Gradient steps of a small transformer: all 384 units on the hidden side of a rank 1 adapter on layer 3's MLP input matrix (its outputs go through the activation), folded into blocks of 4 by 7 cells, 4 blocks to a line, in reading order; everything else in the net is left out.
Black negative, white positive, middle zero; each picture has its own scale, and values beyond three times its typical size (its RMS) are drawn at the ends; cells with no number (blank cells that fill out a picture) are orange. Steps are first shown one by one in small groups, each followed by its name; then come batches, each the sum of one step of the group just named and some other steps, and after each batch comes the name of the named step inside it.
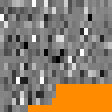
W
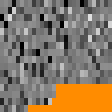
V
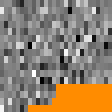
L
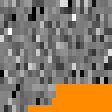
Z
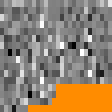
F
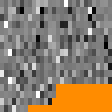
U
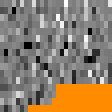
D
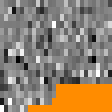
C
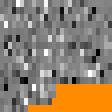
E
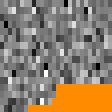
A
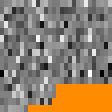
F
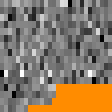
Z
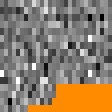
F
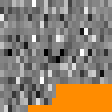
W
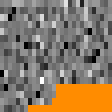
D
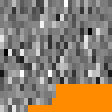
C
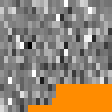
L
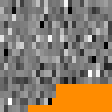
L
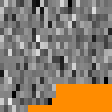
Z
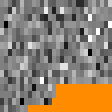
V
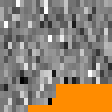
E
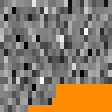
W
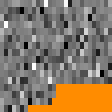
W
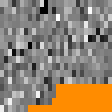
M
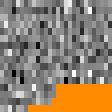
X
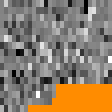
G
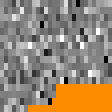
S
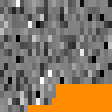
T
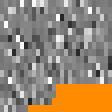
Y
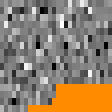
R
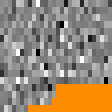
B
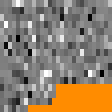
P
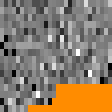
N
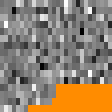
X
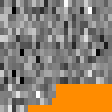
X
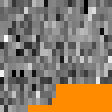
G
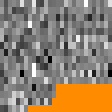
N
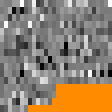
R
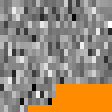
S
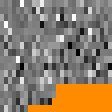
Y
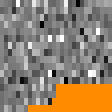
S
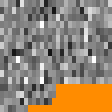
M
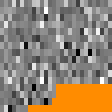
Y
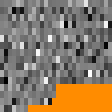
R
